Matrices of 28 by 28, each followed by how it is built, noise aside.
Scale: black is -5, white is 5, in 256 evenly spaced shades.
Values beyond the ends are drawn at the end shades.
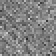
Toeplitz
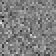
lower triangular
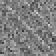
Toeplitz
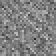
Toeplitz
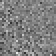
lower triangular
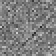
Hankel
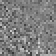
lower triangular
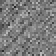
Hankel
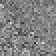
lower triangular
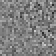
upper triangular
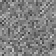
Hankel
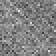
Toeplitz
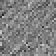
Hankel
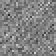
Hankel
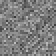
Hankel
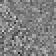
lower triangular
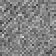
Hankel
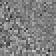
lower triangular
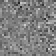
upper triangular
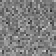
repeating columns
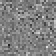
upper triangular
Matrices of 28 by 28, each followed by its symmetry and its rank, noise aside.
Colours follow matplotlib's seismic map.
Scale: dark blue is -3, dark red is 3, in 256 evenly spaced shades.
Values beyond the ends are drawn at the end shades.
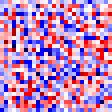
no symmetry, rank eight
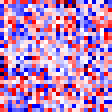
antisymmetric, rank six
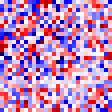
symmetric, rank seven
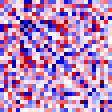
symmetric, rank six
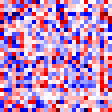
no symmetry, rank eight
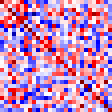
symmetric, rank seven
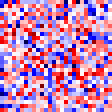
no symmetry, rank eight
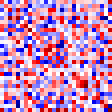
symmetric, rank six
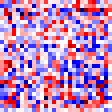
no symmetry, rank six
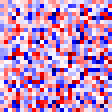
antisymmetric, rank six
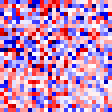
no symmetry, rank eight
